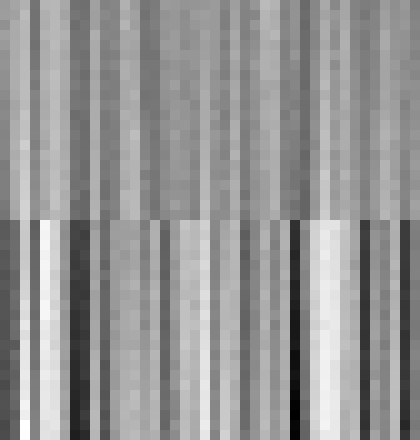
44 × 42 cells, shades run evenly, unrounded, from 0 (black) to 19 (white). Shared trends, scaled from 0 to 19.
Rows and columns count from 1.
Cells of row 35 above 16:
5
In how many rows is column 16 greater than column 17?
22
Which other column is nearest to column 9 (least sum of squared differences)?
8
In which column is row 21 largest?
3
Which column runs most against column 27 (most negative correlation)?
42
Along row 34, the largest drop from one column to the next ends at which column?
30
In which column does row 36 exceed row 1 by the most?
34
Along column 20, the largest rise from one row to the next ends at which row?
23
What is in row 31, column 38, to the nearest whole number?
11
